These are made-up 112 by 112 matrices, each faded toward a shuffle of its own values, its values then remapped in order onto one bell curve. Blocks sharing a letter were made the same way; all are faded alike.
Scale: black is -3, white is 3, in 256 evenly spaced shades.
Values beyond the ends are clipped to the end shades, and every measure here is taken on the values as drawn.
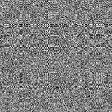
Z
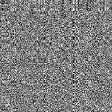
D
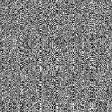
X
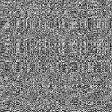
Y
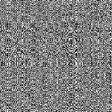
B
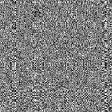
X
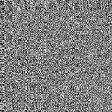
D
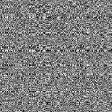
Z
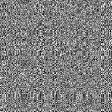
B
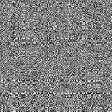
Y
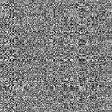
Z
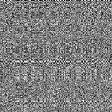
Y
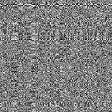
Z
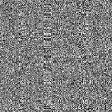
X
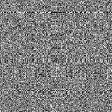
Z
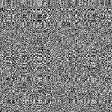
Y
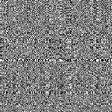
Z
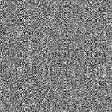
X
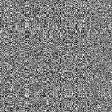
X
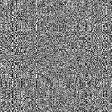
X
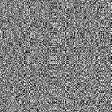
B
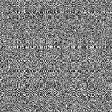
Y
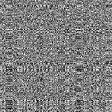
Y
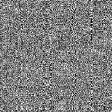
D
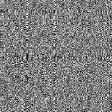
X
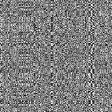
B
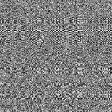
Y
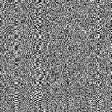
B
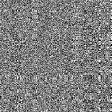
D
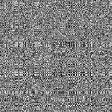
Z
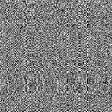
B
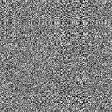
X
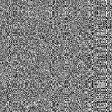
B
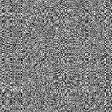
B
